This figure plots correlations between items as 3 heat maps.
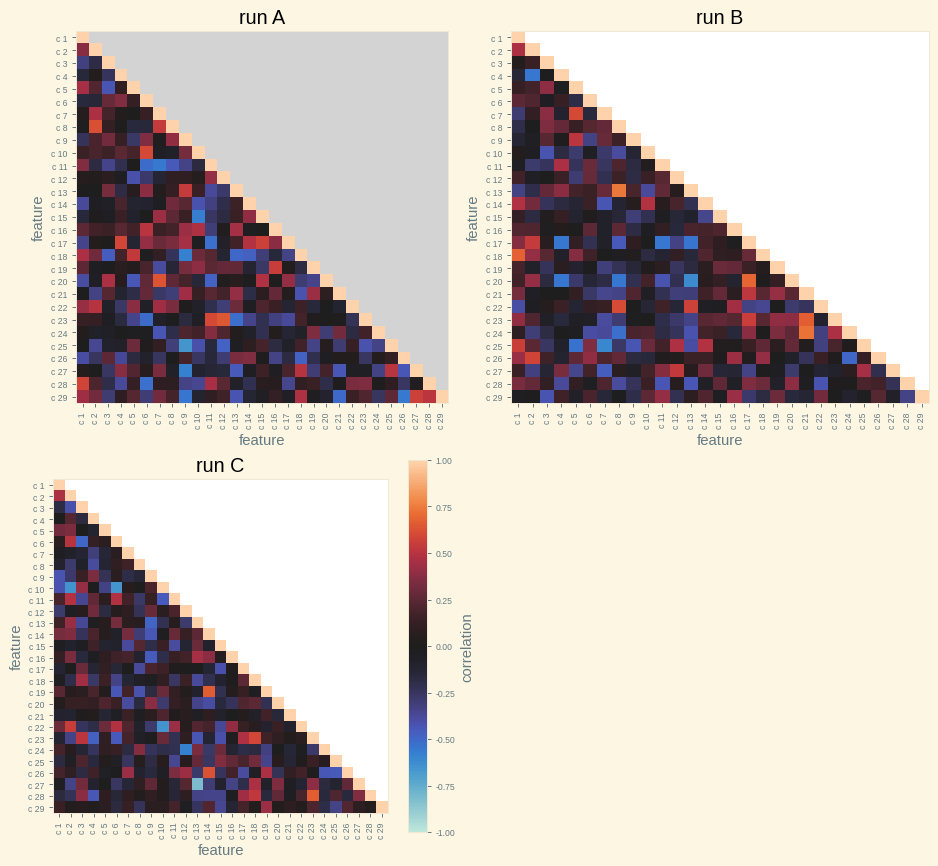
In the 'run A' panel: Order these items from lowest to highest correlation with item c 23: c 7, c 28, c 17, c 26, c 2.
c 17, c 26, c 7, c 2, c 28
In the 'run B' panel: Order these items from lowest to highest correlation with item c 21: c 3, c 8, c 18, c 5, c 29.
c 8, c 29, c 3, c 5, c 18
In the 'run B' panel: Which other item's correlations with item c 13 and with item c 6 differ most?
c 25
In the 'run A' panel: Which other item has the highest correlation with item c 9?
c 13
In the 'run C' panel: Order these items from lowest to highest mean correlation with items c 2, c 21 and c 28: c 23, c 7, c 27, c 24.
c 24, c 27, c 7, c 23
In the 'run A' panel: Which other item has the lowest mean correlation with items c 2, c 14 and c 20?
c 11
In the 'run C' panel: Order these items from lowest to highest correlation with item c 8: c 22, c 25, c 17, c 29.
c 17, c 29, c 22, c 25
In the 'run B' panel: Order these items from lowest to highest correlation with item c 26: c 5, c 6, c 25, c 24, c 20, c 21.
c 24, c 21, c 20, c 25, c 5, c 6
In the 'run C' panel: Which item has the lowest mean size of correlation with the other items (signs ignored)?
c 21
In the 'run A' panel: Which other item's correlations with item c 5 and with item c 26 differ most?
c 18
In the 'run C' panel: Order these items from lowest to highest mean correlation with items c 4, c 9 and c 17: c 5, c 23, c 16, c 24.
c 24, c 16, c 5, c 23
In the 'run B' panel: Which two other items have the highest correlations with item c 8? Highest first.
c 13, c 22
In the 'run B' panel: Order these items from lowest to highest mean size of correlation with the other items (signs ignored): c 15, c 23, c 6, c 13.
c 15, c 6, c 23, c 13
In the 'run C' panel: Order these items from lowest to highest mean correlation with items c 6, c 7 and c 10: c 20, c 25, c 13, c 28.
c 20, c 25, c 28, c 13
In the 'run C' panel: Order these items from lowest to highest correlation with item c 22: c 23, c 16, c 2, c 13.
c 23, c 13, c 16, c 2
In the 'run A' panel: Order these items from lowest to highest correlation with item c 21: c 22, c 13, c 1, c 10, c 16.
c 22, c 1, c 10, c 16, c 13
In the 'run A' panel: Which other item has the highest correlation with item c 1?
c 28
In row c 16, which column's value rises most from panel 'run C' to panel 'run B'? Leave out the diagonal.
c 29
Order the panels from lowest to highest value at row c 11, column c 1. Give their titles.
run B, run C, run A
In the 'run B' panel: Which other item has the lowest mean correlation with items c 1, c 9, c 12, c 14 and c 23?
c 7
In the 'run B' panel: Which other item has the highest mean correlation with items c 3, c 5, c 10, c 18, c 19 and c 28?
c 1
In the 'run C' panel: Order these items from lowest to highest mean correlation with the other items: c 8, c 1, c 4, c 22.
c 8, c 4, c 1, c 22
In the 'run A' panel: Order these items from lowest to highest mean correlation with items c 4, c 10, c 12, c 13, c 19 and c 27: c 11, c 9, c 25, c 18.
c 25, c 11, c 18, c 9
